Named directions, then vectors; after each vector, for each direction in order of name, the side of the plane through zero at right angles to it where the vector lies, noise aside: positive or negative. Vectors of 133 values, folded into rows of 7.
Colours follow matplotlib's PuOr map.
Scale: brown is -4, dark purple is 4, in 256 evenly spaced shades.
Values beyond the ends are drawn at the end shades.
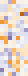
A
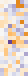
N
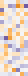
negative, positive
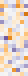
negative, positive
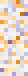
positive, positive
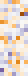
positive, positive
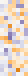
positive, negative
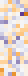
negative, negative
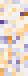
negative, negative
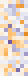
negative, positive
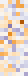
negative, positive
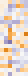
negative, positive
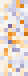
negative, positive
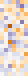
positive, negative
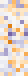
positive, negative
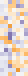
positive, negative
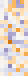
positive, negative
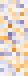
positive, negative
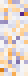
negative, negative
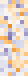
positive, negative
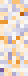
positive, positive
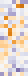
negative, positive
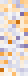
negative, negative
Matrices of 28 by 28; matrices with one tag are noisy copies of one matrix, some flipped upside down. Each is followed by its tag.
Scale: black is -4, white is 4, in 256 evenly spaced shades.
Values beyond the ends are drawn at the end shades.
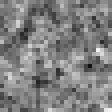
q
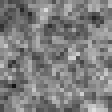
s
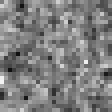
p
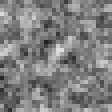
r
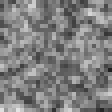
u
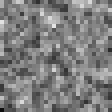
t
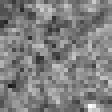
s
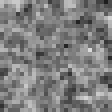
u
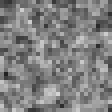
t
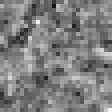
q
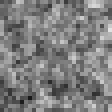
s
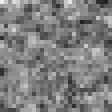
u
